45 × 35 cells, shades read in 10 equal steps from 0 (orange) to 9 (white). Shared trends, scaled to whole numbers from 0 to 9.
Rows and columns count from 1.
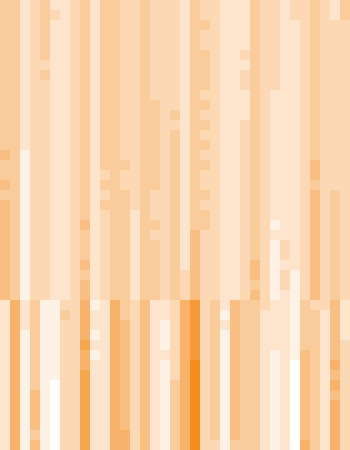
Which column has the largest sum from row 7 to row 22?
3
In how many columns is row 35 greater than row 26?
13
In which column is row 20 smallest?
32
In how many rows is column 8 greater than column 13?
27
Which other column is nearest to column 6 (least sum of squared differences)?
30
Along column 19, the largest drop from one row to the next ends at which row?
31
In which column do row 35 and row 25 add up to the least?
20
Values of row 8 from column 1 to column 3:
5 5 7
